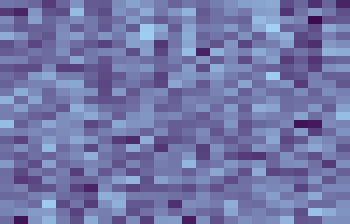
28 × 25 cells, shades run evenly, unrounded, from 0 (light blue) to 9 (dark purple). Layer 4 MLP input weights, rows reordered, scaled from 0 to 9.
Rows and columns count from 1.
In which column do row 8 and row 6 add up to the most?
23
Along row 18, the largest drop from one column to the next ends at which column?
11
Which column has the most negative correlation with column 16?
15
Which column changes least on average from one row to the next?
5
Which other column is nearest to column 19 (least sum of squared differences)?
17
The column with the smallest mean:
20
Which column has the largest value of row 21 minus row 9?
24
